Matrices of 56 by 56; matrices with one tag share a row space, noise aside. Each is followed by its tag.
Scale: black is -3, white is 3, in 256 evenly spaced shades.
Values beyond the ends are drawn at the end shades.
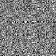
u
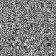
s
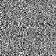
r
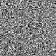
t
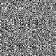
t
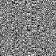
u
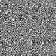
t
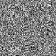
s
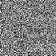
r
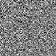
r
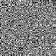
t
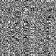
s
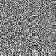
t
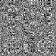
s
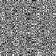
u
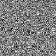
u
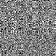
t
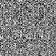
r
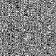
s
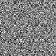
r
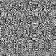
t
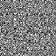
r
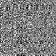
r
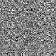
s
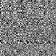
r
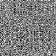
r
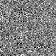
r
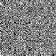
r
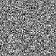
s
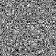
u
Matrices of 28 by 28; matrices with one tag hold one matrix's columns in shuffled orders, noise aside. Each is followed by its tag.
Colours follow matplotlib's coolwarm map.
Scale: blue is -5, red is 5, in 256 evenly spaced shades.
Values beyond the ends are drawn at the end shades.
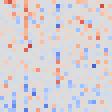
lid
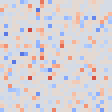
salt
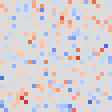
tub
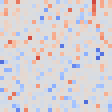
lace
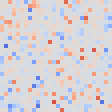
tub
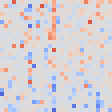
lid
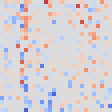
lid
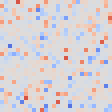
tub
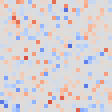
tub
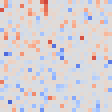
lace
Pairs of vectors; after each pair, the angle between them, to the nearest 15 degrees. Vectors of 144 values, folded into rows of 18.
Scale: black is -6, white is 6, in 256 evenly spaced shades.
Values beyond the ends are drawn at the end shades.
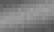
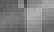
60 degrees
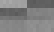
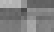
30 degrees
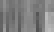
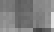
75 degrees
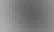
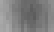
15 degrees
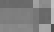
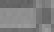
60 degrees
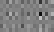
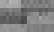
75 degrees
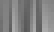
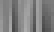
165 degrees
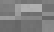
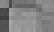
105 degrees
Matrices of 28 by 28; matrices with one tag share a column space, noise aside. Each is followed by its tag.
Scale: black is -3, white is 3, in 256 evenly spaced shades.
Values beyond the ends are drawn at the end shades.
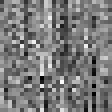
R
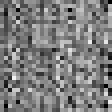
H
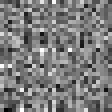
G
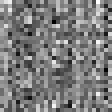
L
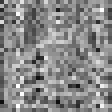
H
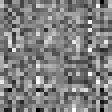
G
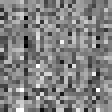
G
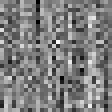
R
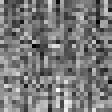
R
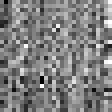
R
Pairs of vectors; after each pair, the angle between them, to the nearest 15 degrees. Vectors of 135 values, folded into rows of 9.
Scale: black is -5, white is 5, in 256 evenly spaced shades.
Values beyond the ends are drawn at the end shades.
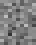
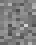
45 degrees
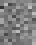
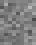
45 degrees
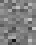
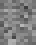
120 degrees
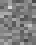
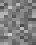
45 degrees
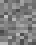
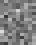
135 degrees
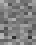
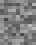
90 degrees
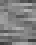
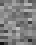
45 degrees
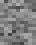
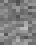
120 degrees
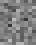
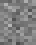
150 degrees
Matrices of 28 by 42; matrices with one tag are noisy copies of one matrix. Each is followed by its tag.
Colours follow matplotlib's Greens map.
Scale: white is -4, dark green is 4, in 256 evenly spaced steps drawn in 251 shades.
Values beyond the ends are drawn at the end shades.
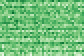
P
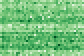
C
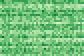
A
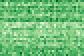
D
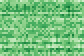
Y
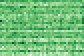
P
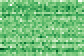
Y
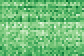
D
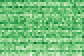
P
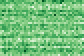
A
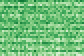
P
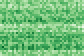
C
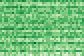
P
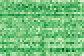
Y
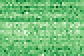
D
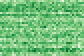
Y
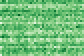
A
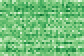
Y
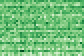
P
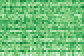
P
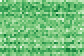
Y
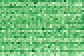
P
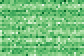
A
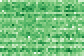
Y
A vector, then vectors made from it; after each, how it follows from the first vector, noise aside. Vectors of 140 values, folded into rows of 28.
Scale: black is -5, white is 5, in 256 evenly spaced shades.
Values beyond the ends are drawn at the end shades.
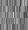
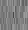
negated, shrunk.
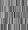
reversed, negated.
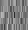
reversed, negated.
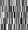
reversed, negated, scaled up.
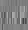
wrapped around, negated, partly zeroed.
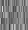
wrapped around.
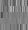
reversed, partly zeroed.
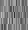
reversed, negated.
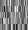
wrapped around, negated, scaled up.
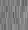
negated, shrunk.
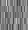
wrapped around.
